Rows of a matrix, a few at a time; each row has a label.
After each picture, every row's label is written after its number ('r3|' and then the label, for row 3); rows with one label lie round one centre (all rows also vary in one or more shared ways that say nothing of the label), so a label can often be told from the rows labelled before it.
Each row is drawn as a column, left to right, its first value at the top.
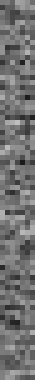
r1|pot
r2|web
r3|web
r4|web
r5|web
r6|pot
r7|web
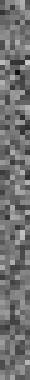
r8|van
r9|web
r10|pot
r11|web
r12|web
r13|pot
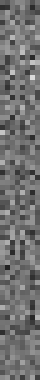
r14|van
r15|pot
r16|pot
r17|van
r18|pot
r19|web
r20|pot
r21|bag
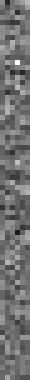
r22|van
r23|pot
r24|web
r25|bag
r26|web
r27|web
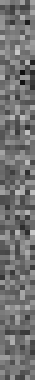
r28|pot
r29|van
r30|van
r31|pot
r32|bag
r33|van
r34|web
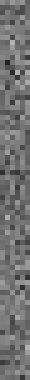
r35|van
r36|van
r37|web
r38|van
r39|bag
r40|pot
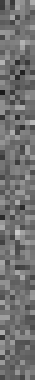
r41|bag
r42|van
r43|bag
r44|web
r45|web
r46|web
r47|web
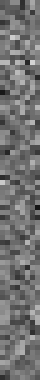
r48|bag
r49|bag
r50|pot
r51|pot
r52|pot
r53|web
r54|web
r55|van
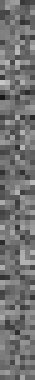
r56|van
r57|web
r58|web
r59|pot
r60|web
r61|bag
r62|web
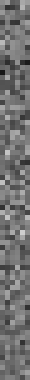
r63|web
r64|pot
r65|van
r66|van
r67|web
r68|web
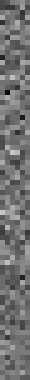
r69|pot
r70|bag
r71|pot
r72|pot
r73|web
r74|bag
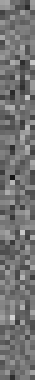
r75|van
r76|web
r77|bag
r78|pot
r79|van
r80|bag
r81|web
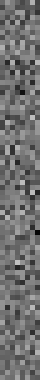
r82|van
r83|web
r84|web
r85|pot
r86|bag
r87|van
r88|van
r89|bag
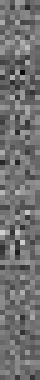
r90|pot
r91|web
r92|bag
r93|pot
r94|web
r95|pot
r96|bag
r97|bag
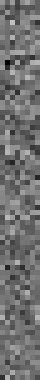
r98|bag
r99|van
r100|pot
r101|pot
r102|pot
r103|pot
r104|pot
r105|bag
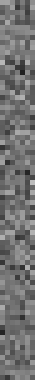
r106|van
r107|pot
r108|web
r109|van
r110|web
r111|van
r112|web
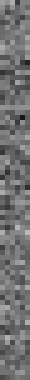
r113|web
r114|van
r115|web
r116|van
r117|web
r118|van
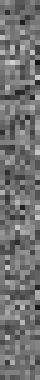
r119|pot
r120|van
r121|pot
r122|bag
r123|van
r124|web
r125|pot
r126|bag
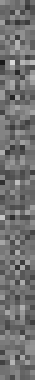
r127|van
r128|web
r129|pot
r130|web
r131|van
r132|pot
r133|pot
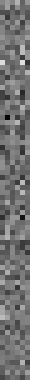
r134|bag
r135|web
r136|van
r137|web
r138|pot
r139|van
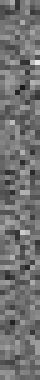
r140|van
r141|van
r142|web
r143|bag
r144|pot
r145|web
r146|van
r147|pot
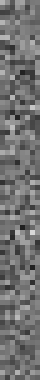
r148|pot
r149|bag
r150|bag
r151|web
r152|web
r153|van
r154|web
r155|pot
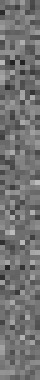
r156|pot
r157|pot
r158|van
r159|pot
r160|web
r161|bag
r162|bag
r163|web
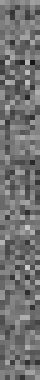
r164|web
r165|pot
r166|van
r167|bag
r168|bag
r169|van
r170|web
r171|van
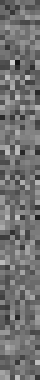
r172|web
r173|pot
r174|bag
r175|van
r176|web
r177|bag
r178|van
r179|bag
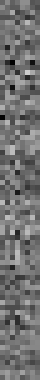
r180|web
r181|web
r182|pot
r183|web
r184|web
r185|van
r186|van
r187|van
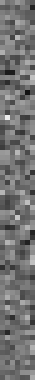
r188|pot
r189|van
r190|web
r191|pot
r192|pot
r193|bag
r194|pot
